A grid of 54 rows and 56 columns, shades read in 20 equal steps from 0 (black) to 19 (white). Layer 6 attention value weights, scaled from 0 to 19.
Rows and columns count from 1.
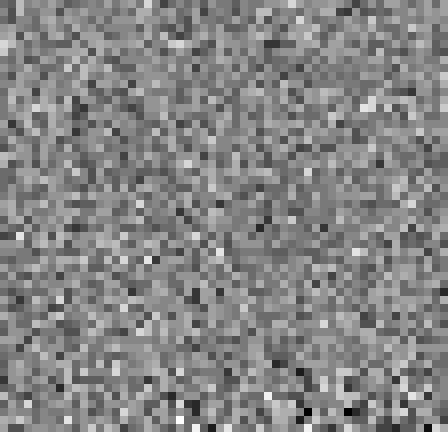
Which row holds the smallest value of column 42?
54
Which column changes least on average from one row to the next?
7
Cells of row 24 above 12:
7
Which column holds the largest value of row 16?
4
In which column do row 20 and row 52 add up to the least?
39
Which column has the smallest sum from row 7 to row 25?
16
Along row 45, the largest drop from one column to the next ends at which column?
53
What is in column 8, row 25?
11
